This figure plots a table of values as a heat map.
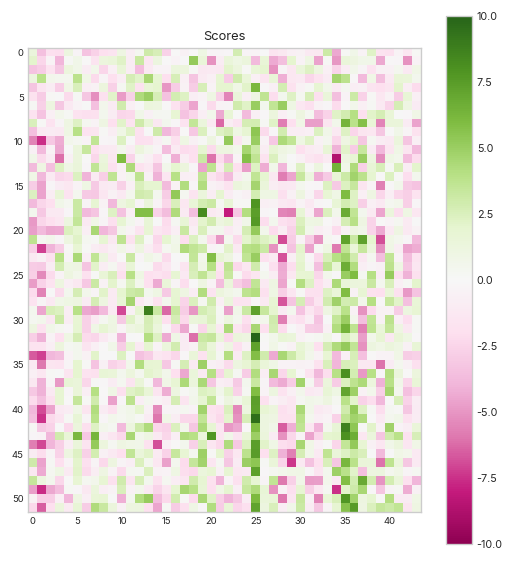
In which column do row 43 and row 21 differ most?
20
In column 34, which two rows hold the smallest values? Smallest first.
12, 49
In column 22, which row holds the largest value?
10
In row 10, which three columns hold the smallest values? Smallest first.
1, 0, 3
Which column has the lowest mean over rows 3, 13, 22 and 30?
28
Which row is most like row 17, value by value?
39
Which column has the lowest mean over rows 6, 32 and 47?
18
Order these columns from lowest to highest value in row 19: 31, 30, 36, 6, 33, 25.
6, 33, 31, 30, 36, 25
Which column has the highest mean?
25
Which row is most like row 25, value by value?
24
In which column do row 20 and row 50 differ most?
35
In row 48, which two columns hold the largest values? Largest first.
37, 35
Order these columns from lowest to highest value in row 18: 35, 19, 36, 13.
36, 13, 35, 19
